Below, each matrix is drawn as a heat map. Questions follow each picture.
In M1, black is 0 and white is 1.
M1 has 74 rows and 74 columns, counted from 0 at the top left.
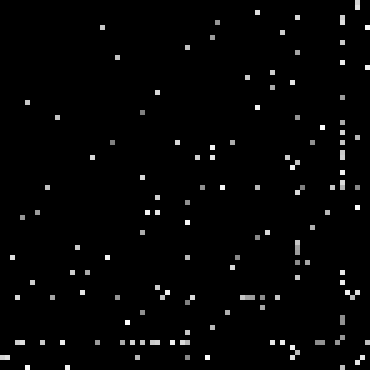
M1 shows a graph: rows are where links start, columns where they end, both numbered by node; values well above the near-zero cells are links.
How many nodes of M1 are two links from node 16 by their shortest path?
3
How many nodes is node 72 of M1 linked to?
1
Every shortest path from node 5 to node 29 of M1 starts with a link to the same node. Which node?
node 73
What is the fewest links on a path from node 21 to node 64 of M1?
4
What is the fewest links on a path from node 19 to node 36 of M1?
2
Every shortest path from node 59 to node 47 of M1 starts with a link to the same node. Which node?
node 3
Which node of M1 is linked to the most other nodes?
node 68
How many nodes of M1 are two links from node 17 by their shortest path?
2
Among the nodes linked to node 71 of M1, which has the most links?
node 37
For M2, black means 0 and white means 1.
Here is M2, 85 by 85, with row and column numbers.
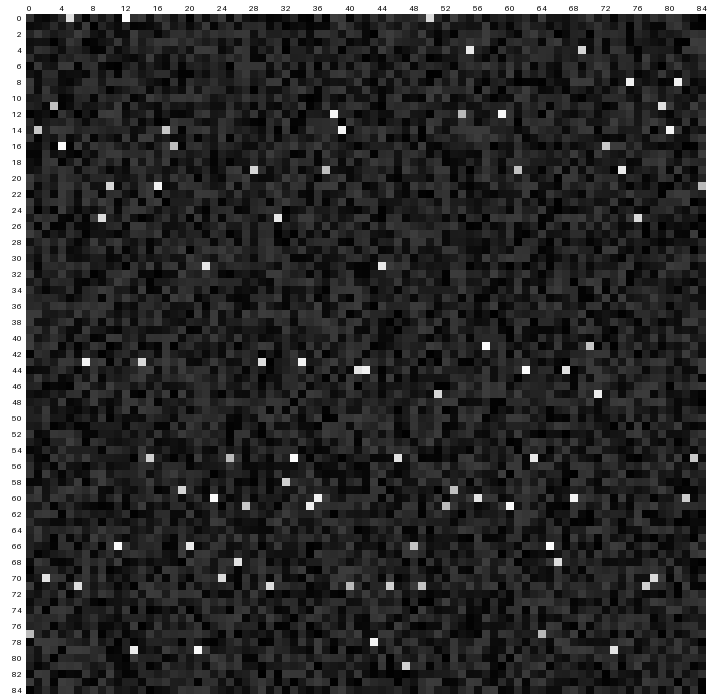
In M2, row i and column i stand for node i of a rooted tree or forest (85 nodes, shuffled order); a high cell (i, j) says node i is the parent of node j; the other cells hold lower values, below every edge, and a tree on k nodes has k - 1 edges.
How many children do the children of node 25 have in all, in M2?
2
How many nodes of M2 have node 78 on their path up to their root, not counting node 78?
9
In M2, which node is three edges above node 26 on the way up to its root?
61
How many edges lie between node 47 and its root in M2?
2
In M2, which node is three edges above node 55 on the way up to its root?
21
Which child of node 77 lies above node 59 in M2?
0
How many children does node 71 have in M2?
6
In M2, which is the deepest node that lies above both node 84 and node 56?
60
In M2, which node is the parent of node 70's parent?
44
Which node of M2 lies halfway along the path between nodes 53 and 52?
19
